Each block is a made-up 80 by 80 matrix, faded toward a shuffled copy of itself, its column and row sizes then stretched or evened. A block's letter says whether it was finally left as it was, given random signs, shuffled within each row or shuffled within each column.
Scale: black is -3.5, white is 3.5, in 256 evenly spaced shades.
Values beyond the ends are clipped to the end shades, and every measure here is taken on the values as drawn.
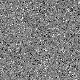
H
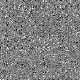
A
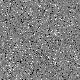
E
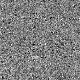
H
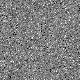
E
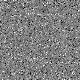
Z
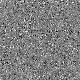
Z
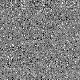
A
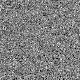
Z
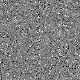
E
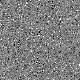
E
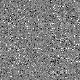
A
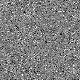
A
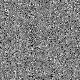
E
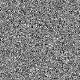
H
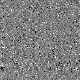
A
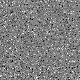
Z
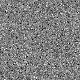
Z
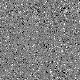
H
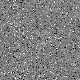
E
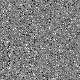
E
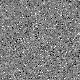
Z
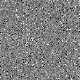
A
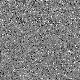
Z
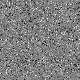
Z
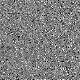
H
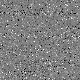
Z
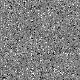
H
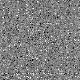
A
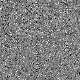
E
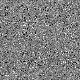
H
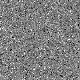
E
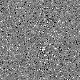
H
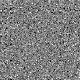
A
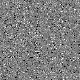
A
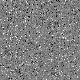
E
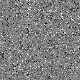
H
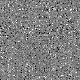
A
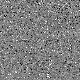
Z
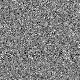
Z
